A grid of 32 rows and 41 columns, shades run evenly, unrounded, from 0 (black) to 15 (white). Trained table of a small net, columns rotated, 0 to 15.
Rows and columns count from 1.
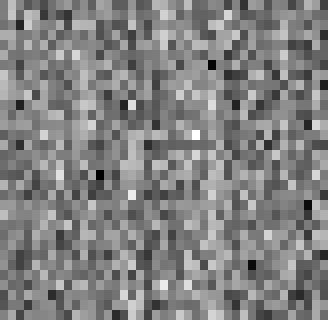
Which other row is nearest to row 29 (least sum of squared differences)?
17
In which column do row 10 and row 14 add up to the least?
35
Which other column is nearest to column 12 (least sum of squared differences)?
40
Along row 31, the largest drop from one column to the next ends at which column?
19
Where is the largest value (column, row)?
25, 14
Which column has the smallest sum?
39
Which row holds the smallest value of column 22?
24
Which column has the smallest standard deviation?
28
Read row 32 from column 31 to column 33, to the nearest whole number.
11 7 4
